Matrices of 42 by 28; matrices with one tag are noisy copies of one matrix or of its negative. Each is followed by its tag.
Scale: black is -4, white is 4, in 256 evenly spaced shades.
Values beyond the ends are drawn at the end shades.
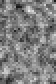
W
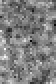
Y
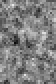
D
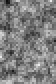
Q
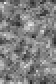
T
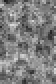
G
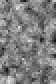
W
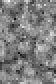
G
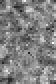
W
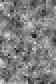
T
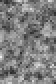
Q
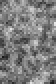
Y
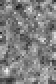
W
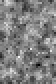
Q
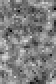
Y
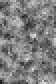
T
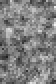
Y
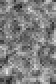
W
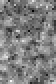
Y
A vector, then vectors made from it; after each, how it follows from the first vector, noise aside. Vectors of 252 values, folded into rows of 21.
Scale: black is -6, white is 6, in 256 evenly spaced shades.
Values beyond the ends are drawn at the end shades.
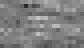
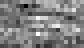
scaled up.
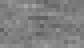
negated, shrunk.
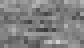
reversed, negated.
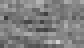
reversed, negated.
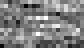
scaled up.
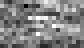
scaled up.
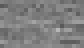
wrapped around, negated, shrunk.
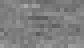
negated, shrunk.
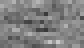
reversed, negated.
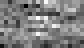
scaled up.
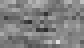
reversed, negated.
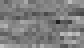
wrapped around.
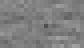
wrapped around, shrunk.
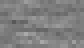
wrapped around, shrunk.
